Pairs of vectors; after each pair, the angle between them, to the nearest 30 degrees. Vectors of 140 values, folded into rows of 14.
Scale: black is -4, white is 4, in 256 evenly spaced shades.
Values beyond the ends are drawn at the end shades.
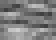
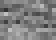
30 degrees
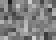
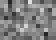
30 degrees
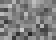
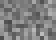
90 degrees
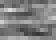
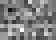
120 degrees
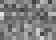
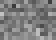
30 degrees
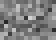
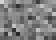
120 degrees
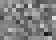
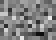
90 degrees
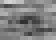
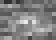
150 degrees
